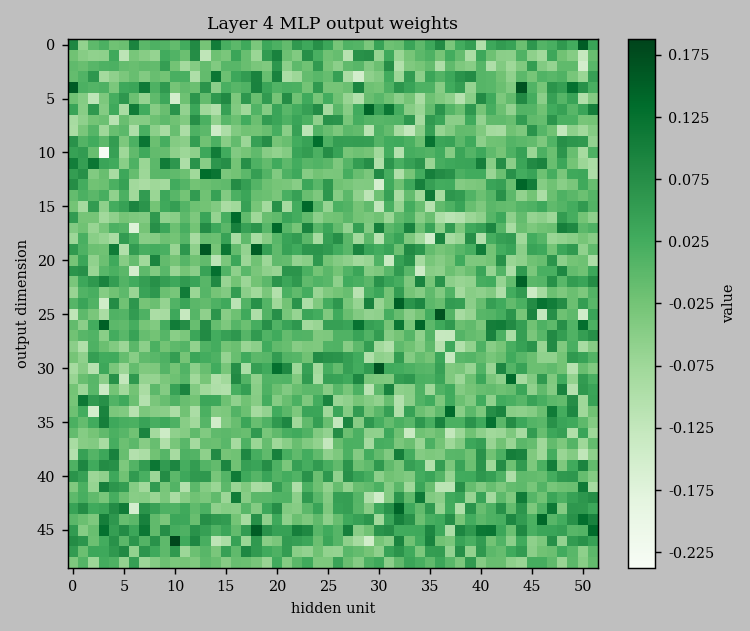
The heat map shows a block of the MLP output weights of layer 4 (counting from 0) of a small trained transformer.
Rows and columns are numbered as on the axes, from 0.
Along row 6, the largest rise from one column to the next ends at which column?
6
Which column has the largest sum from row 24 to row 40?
47
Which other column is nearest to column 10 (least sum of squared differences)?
2
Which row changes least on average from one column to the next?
29
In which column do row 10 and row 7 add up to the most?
25
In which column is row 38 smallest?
50
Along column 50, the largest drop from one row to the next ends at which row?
1
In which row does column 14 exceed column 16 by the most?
21
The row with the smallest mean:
8
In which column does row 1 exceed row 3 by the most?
28
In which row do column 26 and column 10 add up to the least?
5
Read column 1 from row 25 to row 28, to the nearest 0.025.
0 -0.05 0 -0.1
